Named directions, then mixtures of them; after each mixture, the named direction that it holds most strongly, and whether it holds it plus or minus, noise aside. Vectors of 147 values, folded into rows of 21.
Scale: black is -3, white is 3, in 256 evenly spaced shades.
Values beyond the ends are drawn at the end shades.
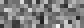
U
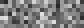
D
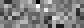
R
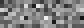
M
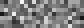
U, plus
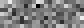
M, minus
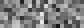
U, minus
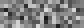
U, minus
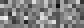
D, plus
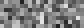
U, minus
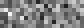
U, plus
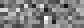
M, plus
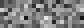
M, plus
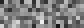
U, minus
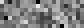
R, plus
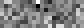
R, minus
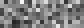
U, plus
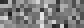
D, plus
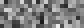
U, plus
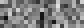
D, minus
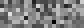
M, plus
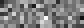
M, plus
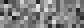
R, plus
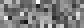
R, minus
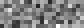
U, plus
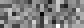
U, plus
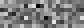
M, minus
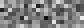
M, minus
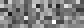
M, minus
